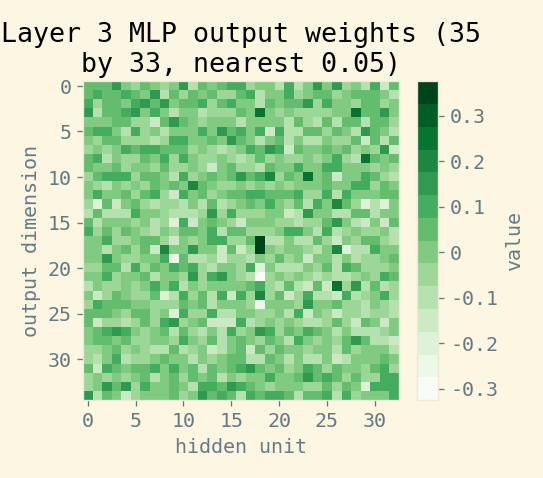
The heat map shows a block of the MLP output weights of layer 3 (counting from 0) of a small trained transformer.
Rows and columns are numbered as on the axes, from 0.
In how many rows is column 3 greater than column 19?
19
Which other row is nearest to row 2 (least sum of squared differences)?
9
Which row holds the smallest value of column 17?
29
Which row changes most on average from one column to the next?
23
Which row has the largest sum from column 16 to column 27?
10
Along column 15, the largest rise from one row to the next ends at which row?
27
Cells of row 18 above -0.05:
21
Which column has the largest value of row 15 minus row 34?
26
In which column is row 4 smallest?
7
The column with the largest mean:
2
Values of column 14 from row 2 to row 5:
0.05 -0.05 0 0.15
